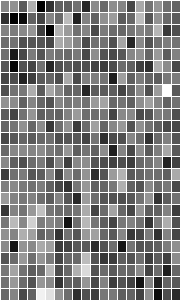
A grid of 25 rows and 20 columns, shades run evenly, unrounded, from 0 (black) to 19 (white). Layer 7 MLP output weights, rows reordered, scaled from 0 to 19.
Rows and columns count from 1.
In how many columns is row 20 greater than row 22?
11
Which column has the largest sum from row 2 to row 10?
18
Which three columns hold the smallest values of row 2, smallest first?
2, 3, 9
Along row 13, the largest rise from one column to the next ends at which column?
14
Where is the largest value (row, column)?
8, 19
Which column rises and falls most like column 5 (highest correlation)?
6
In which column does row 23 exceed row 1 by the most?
10
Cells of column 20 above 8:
8
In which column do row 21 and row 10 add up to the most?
4
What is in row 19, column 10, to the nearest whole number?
14
